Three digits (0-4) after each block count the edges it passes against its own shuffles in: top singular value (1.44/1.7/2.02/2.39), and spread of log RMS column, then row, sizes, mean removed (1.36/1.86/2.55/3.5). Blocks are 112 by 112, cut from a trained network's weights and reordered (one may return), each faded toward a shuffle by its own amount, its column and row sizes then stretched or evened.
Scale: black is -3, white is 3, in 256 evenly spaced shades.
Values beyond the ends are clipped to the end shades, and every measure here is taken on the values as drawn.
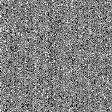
0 2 0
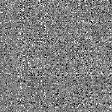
0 3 2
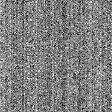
3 1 1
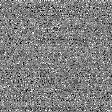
1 0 2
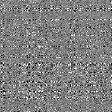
2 3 4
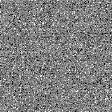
0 2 0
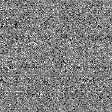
0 1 3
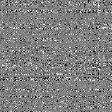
0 3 4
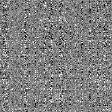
1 4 1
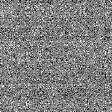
1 2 0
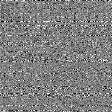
3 0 4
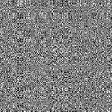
4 3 3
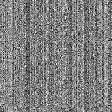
4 1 0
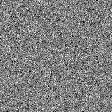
1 0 0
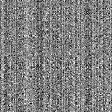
4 0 3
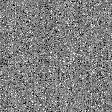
0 0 0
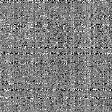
2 0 4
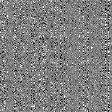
1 4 0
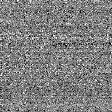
1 1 2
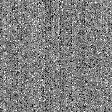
1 2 0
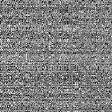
3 3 0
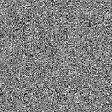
2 1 1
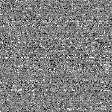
0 0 3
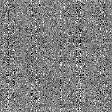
1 4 0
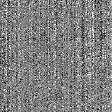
3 3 2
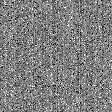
1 0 0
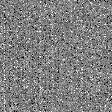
0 2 0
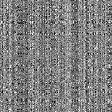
4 2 3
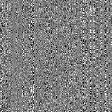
4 4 1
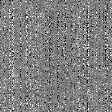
2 4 1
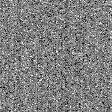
0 0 0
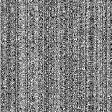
4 0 2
